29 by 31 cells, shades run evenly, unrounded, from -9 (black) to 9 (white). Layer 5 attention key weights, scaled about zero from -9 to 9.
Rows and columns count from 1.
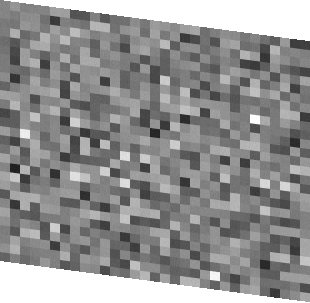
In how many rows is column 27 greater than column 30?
16
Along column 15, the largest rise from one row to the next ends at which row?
18
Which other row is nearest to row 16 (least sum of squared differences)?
6
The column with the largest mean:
4
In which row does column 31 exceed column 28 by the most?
29
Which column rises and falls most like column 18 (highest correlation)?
13
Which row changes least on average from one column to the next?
1
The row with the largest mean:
10
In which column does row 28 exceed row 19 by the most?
2
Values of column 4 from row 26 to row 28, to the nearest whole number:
4 1 0
